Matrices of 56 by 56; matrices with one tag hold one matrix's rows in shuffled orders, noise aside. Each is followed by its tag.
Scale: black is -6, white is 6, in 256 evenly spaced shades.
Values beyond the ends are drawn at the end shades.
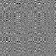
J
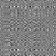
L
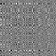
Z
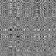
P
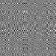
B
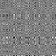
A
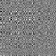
Z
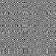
B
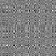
A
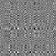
L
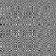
Z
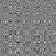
P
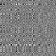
Z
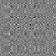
L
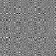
J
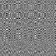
J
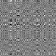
P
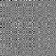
Z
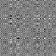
P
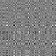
A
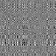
B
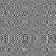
B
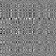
Z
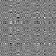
P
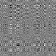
P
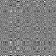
P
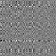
Z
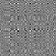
L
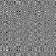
J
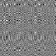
J
